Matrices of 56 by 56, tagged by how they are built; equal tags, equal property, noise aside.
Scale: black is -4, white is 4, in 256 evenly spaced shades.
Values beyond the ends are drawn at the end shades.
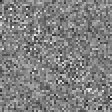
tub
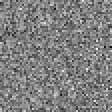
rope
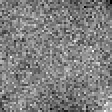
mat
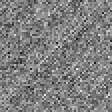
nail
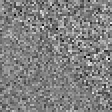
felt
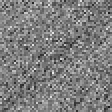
nail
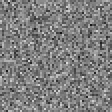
rope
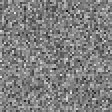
rope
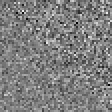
felt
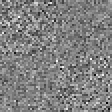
tub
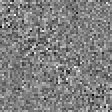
tub
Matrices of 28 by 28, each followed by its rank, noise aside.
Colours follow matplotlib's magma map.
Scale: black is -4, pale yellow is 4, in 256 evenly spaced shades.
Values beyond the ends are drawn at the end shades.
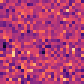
eight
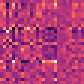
three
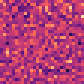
eight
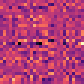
four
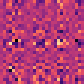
three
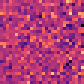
six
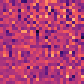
six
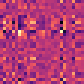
two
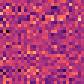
four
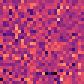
six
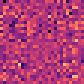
six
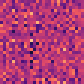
six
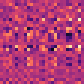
two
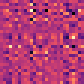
two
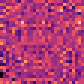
six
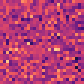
eight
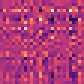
three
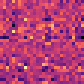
four
